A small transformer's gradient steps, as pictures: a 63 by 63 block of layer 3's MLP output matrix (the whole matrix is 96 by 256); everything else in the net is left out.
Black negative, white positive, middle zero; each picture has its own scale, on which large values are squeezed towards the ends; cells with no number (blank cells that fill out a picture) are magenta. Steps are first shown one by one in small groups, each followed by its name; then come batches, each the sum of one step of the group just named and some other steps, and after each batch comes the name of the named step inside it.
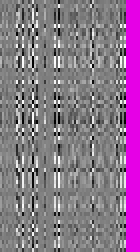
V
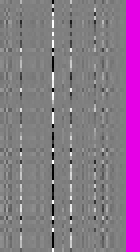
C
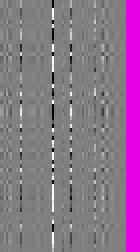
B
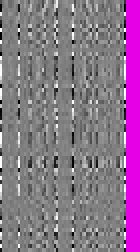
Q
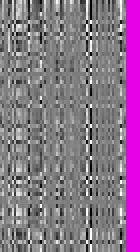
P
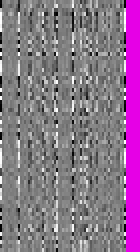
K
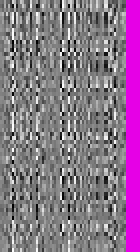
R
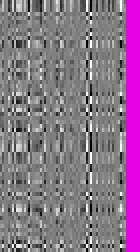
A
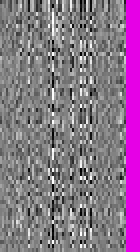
P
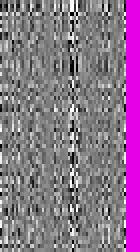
R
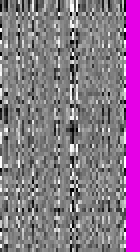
Q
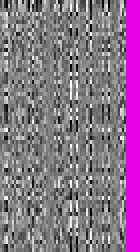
P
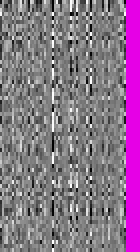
P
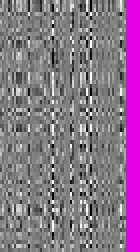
A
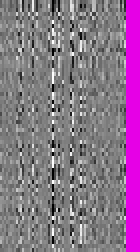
C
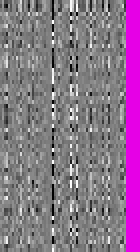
C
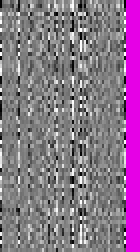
K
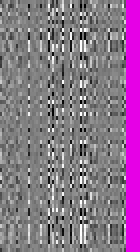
B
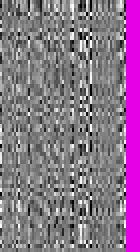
A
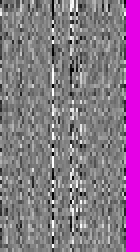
R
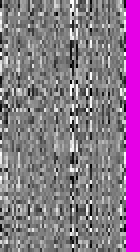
K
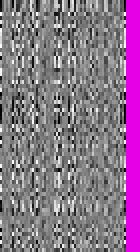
V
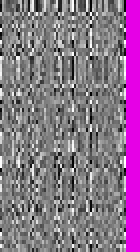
Q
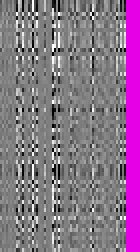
B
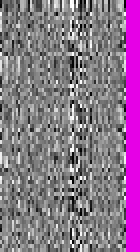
K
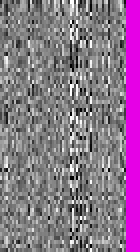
A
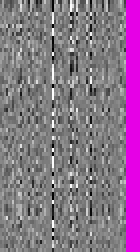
P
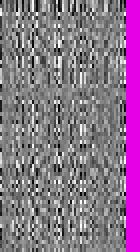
V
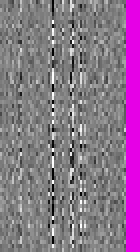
C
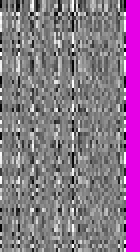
K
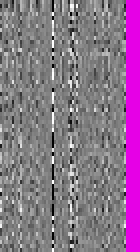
C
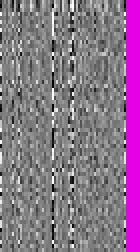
K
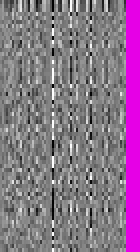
P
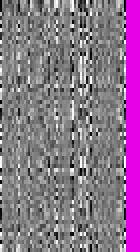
Q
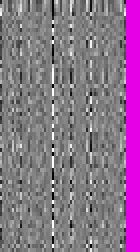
A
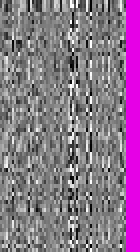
A
